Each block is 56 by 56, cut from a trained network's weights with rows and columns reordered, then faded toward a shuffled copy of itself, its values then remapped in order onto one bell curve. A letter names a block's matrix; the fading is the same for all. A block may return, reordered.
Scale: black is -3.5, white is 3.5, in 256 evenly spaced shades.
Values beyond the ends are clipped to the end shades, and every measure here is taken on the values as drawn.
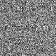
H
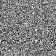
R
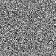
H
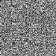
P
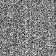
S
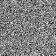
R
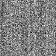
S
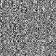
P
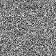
R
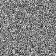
R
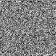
R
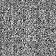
S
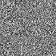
H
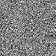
H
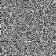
P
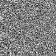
H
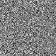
P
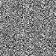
P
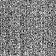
S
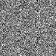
P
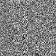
P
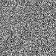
P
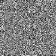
P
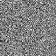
H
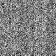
S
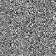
P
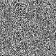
P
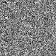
R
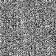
S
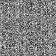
S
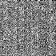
S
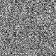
H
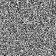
R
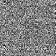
P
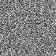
H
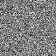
R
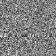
P
